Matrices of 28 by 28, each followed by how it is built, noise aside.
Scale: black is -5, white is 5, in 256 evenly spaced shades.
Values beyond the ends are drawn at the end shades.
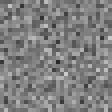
repeating columns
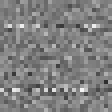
uneven rows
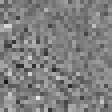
lower triangular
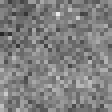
smooth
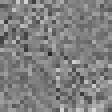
block diagonal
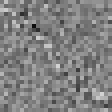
banded
